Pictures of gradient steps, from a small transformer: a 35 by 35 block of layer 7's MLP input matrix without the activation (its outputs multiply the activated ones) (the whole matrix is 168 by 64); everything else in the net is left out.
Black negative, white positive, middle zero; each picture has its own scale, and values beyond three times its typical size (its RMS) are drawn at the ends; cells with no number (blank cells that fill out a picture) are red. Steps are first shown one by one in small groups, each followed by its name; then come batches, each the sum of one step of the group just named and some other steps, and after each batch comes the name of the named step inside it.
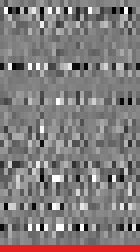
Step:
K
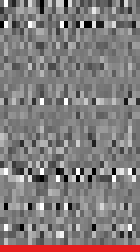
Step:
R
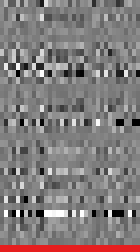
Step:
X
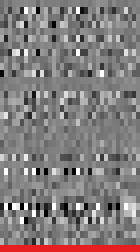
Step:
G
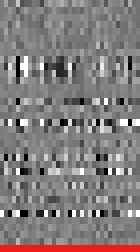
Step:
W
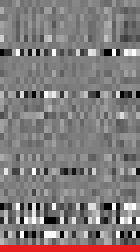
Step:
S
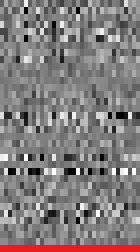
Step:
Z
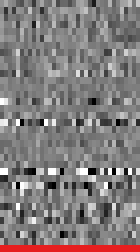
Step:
S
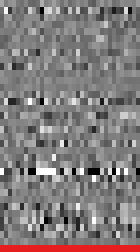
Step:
K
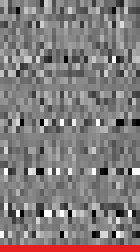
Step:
X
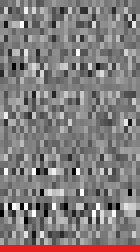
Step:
G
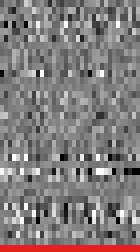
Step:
G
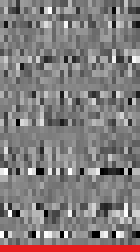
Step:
S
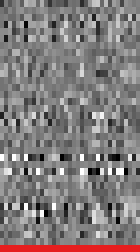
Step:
G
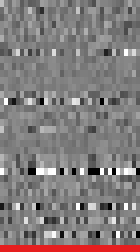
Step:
S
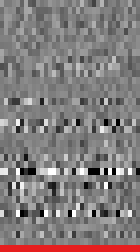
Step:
W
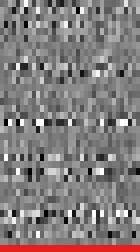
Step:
Z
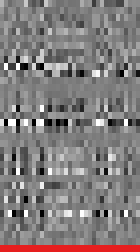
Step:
X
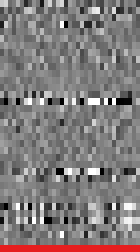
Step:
R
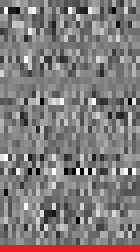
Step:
Z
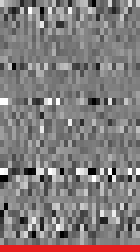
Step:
K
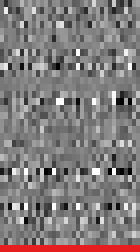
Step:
G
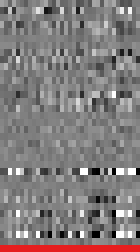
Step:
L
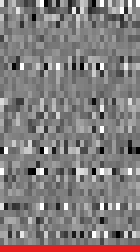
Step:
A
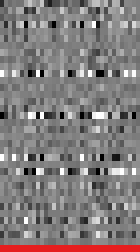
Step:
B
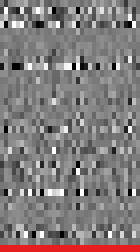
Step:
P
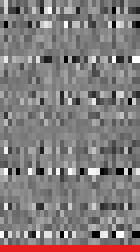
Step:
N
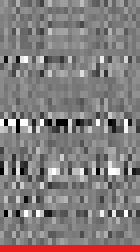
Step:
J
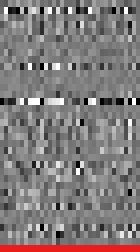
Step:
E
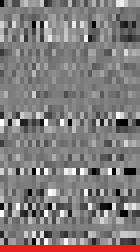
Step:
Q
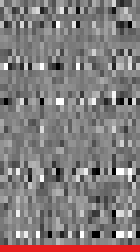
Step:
L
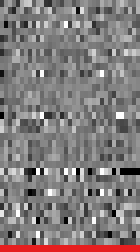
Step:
Q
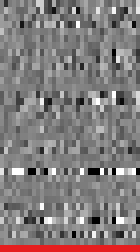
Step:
A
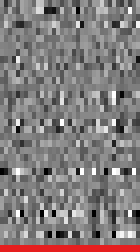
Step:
L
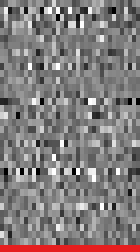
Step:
E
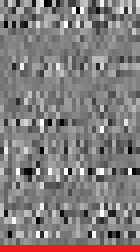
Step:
A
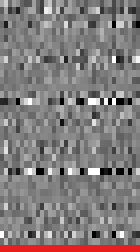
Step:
N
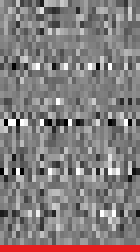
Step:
J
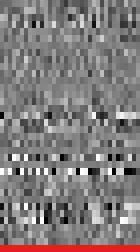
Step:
Q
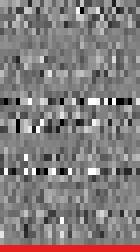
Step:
J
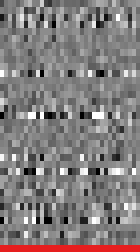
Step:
B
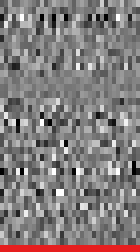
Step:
J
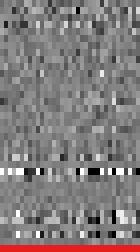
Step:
L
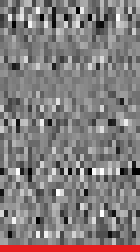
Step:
J
